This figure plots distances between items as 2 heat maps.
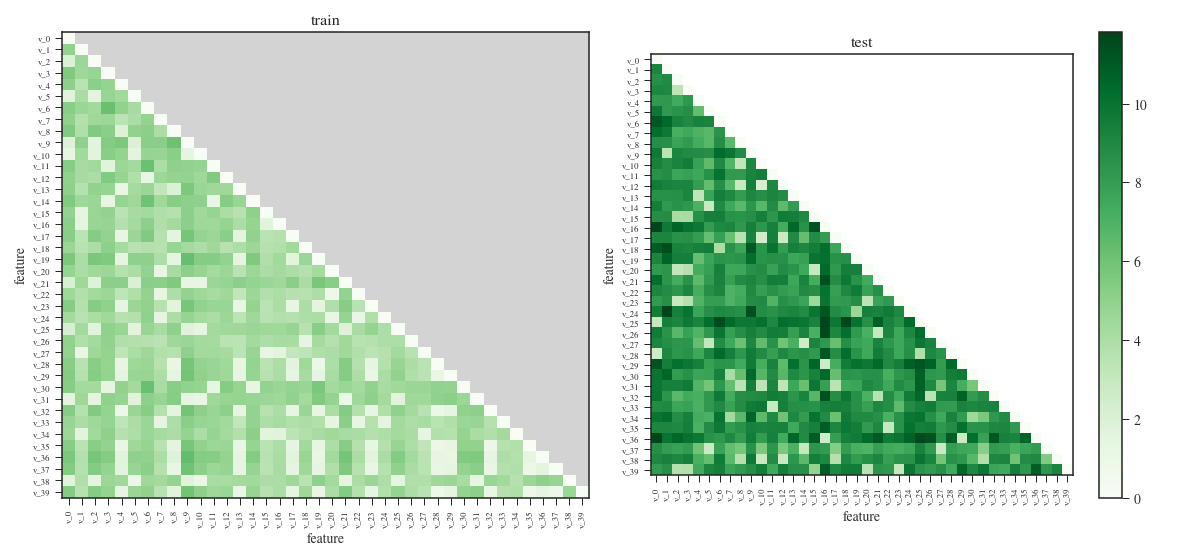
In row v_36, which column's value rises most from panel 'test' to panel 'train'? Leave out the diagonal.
v_16
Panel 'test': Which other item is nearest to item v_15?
v_20
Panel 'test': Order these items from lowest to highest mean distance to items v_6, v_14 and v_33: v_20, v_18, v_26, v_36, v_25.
v_18, v_20, v_36, v_26, v_25
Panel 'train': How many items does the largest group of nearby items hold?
13
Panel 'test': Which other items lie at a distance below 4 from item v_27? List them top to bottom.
v_5, v_14, v_37
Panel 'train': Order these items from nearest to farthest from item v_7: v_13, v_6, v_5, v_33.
v_33, v_13, v_5, v_6
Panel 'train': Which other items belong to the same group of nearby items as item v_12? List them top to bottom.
v_6
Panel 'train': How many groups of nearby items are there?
7
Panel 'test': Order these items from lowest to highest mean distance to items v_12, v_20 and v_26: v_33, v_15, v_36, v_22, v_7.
v_15, v_7, v_22, v_33, v_36
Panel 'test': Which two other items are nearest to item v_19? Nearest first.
v_24, v_4
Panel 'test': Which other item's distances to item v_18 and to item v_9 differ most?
v_1
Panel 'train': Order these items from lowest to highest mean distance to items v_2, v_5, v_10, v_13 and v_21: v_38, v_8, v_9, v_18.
v_38, v_9, v_18, v_8
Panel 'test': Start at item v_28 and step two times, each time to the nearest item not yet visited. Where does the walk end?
v_25
